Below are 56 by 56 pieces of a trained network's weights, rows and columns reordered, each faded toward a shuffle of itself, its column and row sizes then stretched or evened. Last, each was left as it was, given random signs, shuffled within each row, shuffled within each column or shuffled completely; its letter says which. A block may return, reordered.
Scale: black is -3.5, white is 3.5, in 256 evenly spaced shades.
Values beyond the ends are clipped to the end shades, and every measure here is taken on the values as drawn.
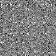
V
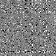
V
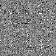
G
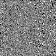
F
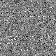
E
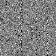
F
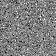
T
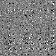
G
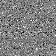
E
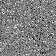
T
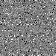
E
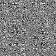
G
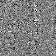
G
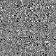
G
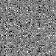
V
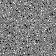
T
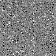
F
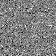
E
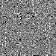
G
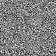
E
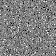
T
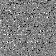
E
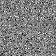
E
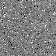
T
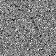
E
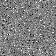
T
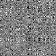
V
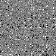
G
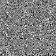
G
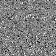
E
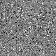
T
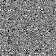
E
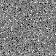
T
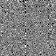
G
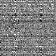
V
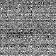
V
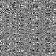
V
